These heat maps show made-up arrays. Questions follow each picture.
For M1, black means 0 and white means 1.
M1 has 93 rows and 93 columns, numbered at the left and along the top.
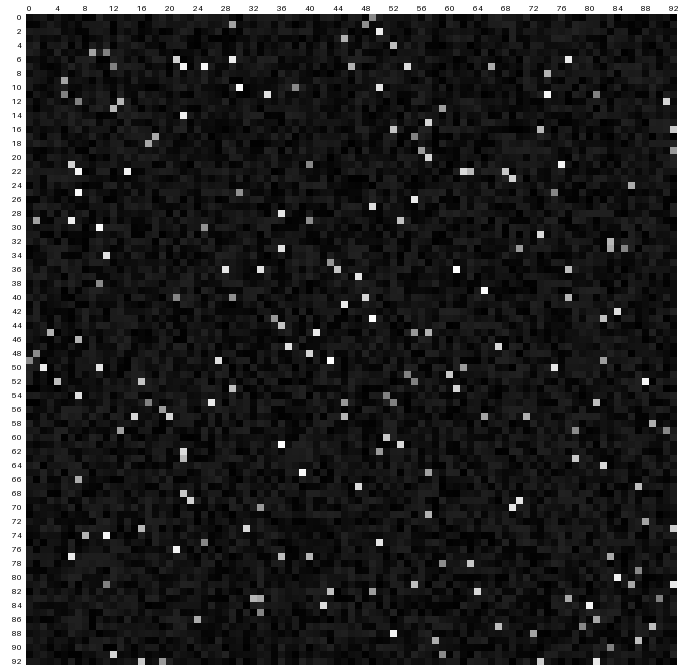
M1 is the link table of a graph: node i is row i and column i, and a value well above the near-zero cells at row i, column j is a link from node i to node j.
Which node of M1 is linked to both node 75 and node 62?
node 50
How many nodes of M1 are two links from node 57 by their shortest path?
4
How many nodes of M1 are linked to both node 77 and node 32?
1
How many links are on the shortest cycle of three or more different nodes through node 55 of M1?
5
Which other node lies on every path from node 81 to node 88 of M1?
node 52
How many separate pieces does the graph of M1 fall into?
6
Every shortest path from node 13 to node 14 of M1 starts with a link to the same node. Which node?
node 12
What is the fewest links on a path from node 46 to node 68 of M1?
3
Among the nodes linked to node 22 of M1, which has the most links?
node 7
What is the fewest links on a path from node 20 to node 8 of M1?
7
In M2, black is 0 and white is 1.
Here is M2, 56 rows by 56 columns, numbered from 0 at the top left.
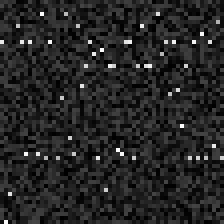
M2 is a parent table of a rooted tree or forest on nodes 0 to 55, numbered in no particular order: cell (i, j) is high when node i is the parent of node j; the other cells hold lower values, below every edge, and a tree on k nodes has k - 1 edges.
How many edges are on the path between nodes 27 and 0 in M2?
4
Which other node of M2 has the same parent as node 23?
40
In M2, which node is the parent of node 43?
10
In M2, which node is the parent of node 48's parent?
3
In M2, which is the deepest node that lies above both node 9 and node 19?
38
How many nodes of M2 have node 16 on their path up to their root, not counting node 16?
11
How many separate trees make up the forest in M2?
4
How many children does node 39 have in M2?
8
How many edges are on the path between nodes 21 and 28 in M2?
2
